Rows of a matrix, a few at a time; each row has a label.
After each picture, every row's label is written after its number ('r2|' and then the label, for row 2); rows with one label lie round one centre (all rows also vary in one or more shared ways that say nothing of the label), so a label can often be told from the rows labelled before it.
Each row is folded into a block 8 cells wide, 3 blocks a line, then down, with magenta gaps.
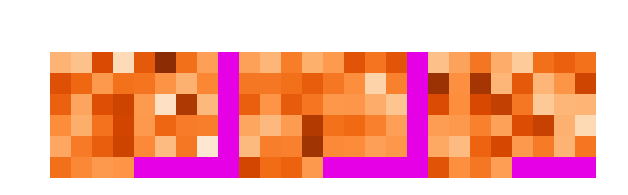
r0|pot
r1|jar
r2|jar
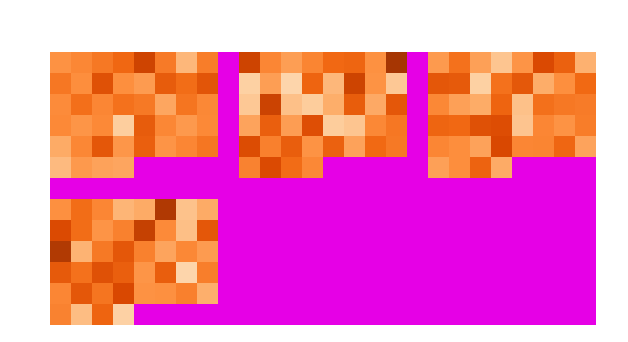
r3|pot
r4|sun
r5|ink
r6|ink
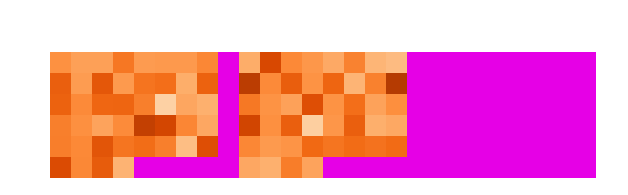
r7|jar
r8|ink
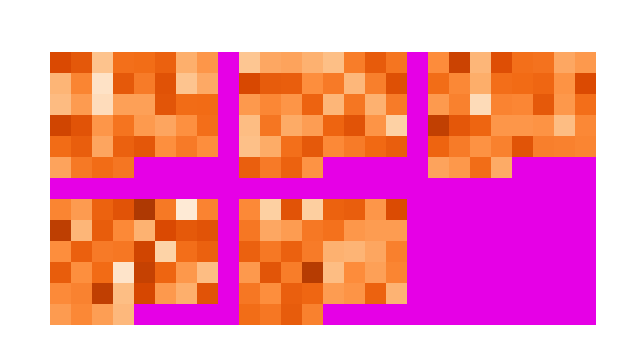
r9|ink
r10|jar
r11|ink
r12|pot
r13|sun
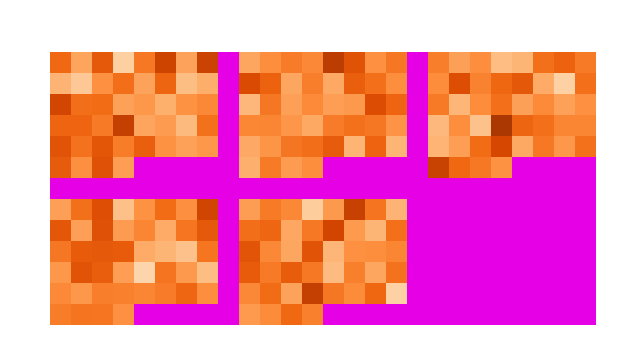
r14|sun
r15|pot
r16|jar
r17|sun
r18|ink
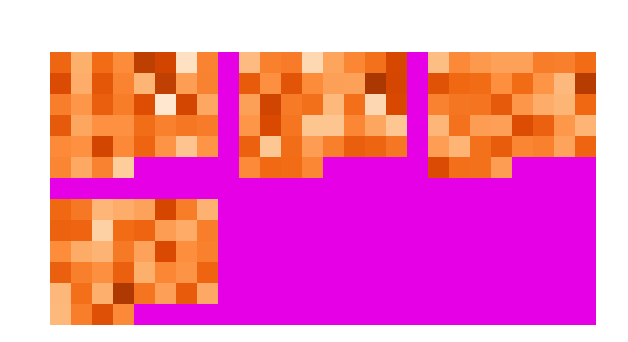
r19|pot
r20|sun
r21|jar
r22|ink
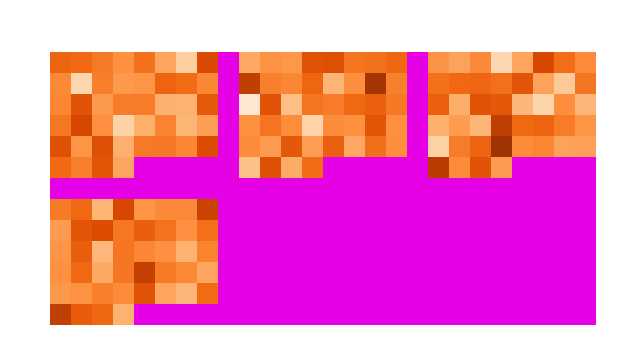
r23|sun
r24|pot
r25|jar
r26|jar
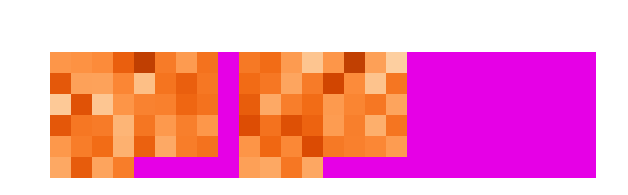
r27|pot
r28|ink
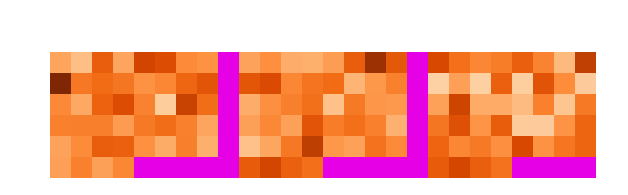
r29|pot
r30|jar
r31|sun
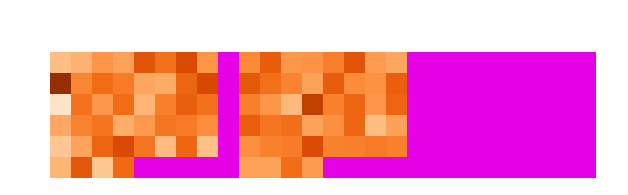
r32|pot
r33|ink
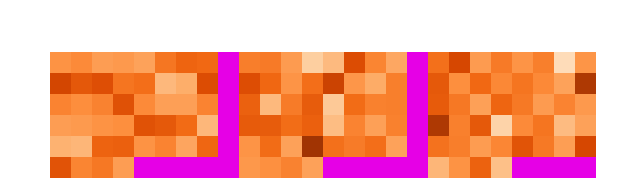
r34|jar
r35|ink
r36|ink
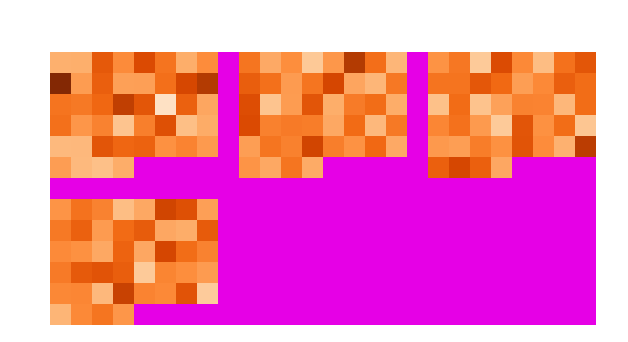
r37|pot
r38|ink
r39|jar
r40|ink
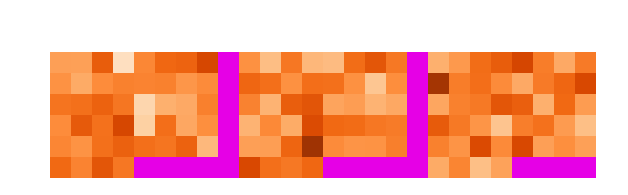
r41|sun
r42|jar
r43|pot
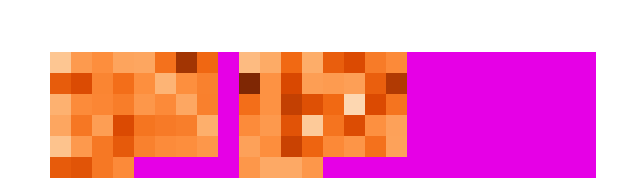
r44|jar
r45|pot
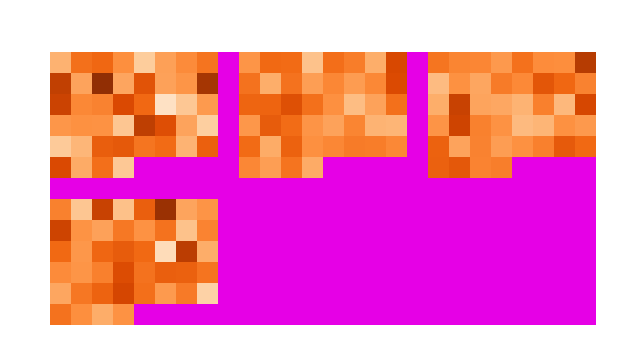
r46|jar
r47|sun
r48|sun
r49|pot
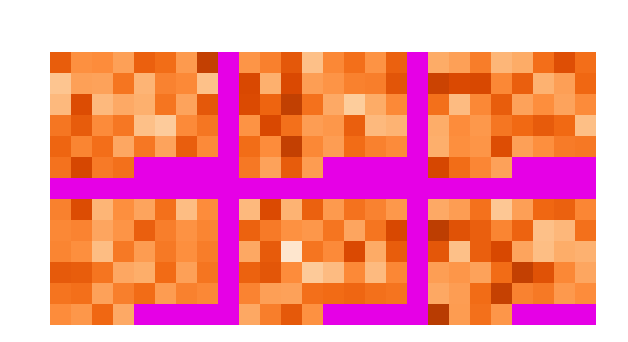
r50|sun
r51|sun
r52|jar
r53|ink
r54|ink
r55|jar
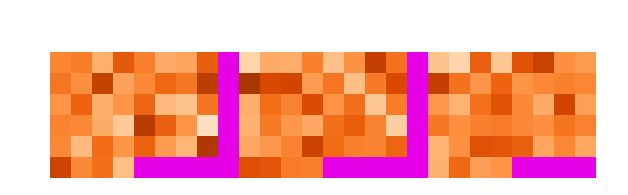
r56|jar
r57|jar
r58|pot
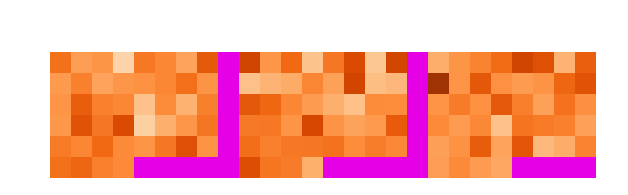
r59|sun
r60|sun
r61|pot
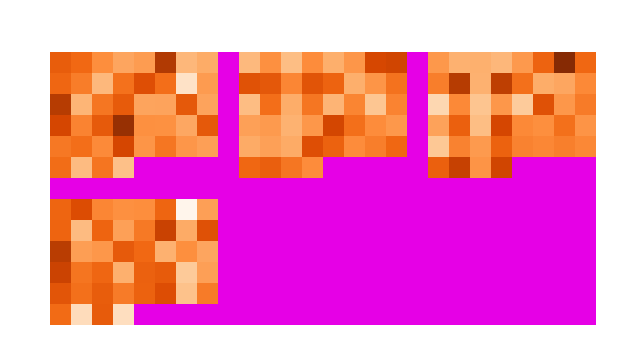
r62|ink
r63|jar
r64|jar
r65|ink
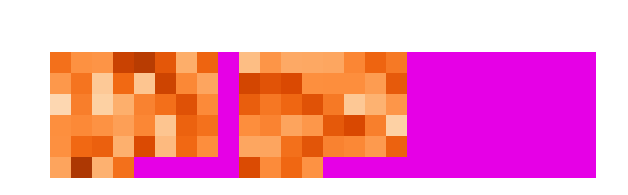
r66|pot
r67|jar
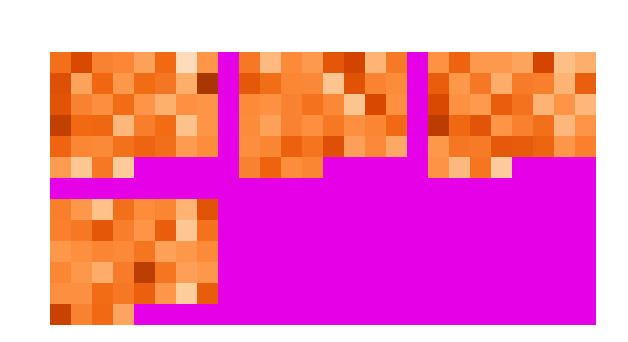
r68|ink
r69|pot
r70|ink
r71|jar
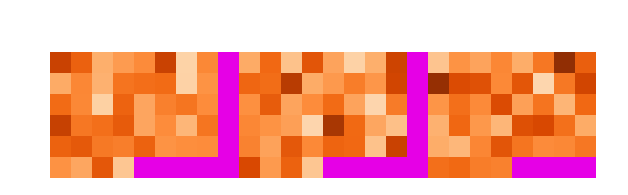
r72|ink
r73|jar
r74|jar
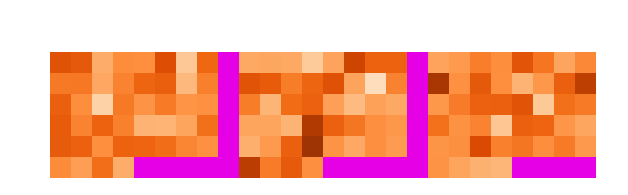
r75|ink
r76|jar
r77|pot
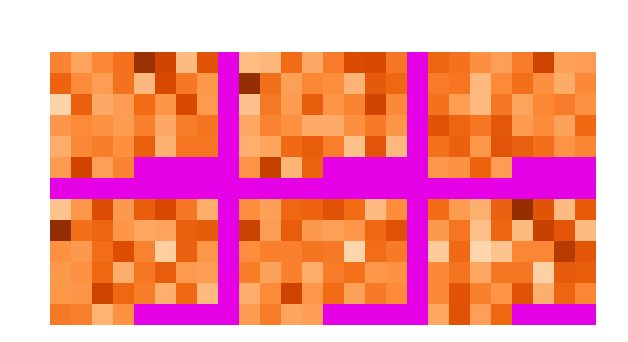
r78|pot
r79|pot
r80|ink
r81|pot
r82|pot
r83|pot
